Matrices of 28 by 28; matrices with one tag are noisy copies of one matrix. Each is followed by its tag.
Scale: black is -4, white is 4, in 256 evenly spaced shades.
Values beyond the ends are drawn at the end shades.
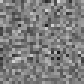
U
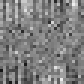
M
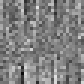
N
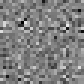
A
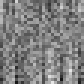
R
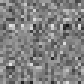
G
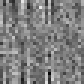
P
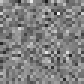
U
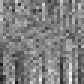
R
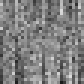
R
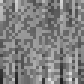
R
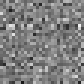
G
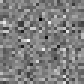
A
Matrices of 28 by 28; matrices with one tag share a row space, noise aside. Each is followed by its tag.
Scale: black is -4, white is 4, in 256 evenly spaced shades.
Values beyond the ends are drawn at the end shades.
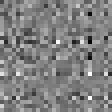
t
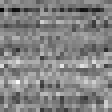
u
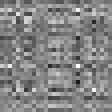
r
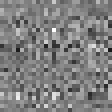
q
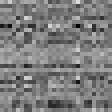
r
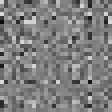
t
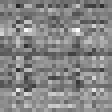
r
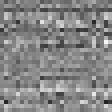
u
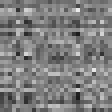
r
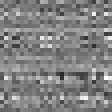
u
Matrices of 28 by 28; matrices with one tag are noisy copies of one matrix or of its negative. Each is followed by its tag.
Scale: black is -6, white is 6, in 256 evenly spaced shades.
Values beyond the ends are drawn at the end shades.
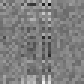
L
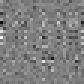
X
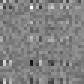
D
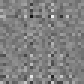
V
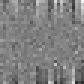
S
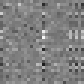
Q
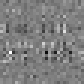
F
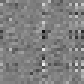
Q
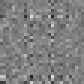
V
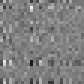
D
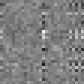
Q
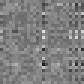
Q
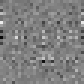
X
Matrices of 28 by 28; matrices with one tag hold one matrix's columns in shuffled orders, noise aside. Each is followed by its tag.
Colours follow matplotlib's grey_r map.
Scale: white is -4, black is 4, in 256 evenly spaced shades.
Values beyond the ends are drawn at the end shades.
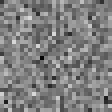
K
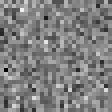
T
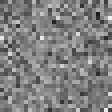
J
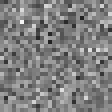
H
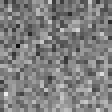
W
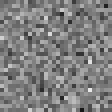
J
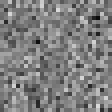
T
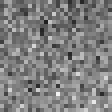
W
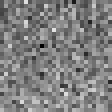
W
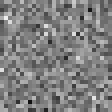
K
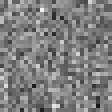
T
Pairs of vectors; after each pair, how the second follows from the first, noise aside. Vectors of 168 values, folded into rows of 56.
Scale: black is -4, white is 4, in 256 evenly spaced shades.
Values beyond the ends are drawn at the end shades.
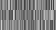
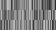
wrapped around, negated.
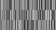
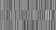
shrunk.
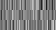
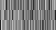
shuffled.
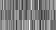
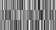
sign-scrambled.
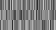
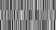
sign-scrambled.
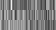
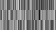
wrapped around, negated.
